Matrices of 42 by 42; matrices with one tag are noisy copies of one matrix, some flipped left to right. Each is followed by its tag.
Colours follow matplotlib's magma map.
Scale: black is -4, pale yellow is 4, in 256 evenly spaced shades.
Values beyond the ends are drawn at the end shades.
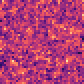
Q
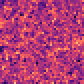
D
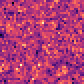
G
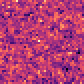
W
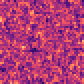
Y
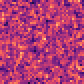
Y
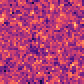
Y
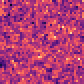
Q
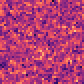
Q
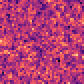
D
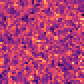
W
